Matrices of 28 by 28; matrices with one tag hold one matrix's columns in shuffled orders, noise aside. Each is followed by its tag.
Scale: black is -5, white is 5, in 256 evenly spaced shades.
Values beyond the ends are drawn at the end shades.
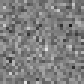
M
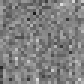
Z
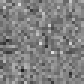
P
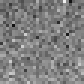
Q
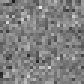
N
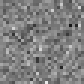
M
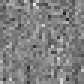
Z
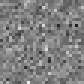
M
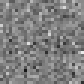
P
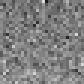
Q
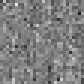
Z
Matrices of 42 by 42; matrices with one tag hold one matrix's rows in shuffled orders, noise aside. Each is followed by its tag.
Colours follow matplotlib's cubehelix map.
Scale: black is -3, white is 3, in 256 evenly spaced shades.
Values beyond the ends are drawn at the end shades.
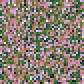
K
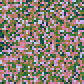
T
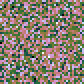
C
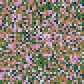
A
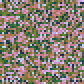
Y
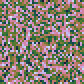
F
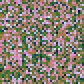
A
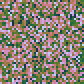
A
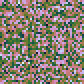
Y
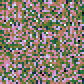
A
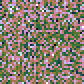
K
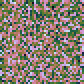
K
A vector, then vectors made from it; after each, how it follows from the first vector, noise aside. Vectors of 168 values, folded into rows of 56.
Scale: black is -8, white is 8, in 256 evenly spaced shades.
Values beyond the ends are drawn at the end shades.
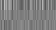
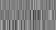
wrapped around, negated.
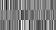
wrapped around, scaled up.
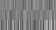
reversed.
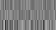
wrapped around, negated.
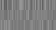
negated, shrunk.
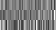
wrapped around, scaled up.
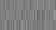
wrapped around, negated, shrunk.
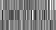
wrapped around, scaled up.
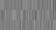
wrapped around, negated, shrunk.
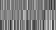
reversed, scaled up.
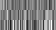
reversed, scaled up.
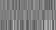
reversed.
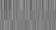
negated, shrunk.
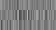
wrapped around, negated.
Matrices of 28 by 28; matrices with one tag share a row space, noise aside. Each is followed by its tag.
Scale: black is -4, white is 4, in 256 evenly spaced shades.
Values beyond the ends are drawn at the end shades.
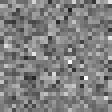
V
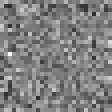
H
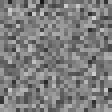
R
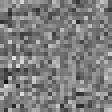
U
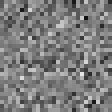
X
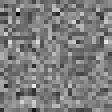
U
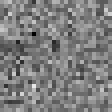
U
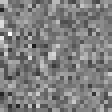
H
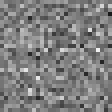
X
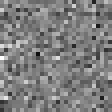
H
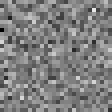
H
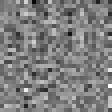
V
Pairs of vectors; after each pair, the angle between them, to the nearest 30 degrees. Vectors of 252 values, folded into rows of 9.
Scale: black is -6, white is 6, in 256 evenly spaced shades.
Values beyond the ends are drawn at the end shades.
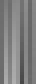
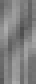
60 degrees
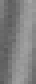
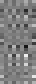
90 degrees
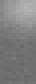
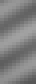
90 degrees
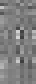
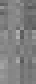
30 degrees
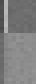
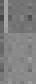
30 degrees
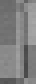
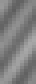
90 degrees
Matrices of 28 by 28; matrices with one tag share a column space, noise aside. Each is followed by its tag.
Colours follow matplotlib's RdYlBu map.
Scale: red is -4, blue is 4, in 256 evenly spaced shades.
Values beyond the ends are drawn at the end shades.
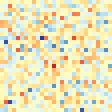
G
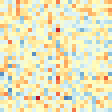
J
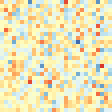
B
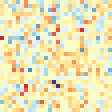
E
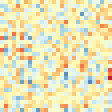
B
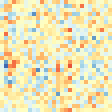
B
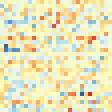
G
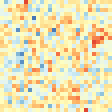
E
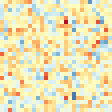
J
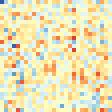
B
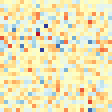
G
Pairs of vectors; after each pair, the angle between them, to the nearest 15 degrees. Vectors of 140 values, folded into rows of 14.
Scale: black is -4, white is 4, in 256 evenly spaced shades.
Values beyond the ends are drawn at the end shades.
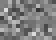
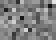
105 degrees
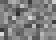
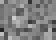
60 degrees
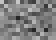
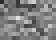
150 degrees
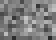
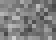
150 degrees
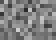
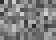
60 degrees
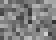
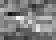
120 degrees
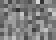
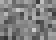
150 degrees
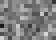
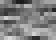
105 degrees
